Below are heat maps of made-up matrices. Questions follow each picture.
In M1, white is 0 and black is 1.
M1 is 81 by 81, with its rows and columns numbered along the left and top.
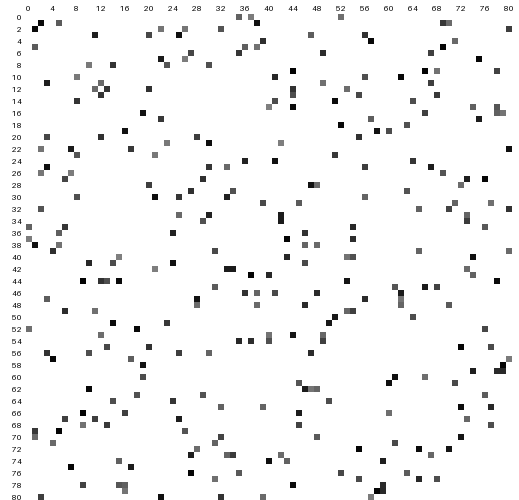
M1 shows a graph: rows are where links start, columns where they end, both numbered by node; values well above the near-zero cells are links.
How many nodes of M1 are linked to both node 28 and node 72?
0
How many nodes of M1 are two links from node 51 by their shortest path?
4
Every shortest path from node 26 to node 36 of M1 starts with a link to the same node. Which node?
node 69
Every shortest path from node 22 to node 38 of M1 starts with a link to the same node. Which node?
node 2
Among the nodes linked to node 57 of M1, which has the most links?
node 80
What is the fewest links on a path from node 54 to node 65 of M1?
7
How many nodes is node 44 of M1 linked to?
6
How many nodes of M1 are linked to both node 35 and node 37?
2
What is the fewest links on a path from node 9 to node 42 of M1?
6
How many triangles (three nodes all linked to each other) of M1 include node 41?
0
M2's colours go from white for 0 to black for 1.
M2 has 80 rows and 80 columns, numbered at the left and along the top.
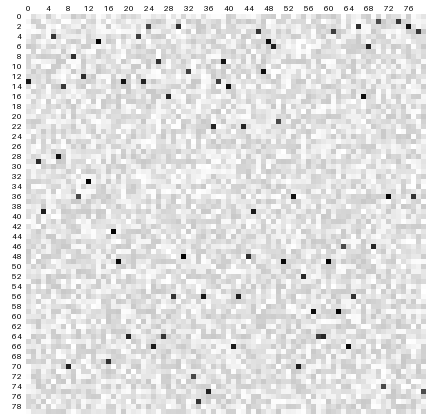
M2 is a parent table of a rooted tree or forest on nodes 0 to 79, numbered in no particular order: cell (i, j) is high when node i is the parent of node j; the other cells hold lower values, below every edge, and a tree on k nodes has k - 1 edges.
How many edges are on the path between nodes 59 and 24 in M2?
4
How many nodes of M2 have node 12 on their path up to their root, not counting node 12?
3
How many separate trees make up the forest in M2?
9
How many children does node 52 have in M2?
1
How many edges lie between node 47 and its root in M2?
6
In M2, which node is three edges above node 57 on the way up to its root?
66
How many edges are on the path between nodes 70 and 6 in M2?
9
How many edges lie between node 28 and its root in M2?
9
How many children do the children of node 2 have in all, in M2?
3
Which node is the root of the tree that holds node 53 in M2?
75
